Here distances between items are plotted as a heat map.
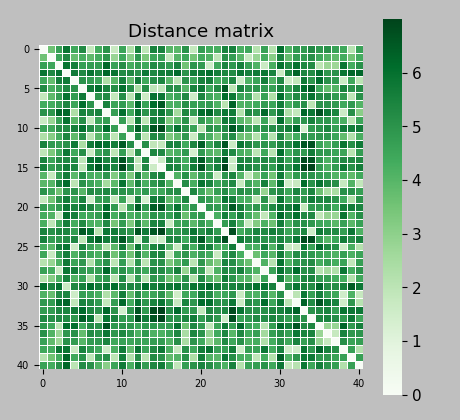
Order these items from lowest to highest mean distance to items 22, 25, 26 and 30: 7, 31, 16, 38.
16, 31, 38, 7
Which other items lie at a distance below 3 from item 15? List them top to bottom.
5, 12, 14, 24
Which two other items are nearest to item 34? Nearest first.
23, 7
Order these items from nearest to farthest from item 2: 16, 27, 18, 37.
37, 18, 27, 16
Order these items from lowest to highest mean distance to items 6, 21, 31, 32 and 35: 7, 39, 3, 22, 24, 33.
39, 22, 7, 24, 33, 3
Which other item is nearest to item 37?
36
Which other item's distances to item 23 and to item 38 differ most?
8
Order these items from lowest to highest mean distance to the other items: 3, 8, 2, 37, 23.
37, 2, 8, 23, 3
